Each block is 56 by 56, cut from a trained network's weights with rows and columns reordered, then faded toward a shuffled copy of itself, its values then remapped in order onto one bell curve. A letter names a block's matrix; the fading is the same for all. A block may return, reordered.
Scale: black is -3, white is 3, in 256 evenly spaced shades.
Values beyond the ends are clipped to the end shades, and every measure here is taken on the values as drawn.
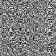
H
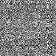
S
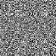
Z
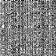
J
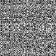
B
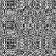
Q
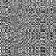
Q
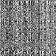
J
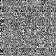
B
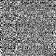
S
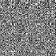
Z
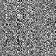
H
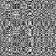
Q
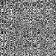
H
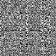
S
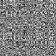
Z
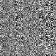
H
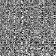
S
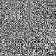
Z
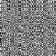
Q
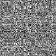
S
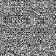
B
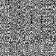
H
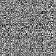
B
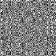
H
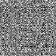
B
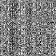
J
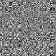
Z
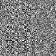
Z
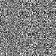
H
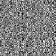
Z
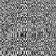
Q
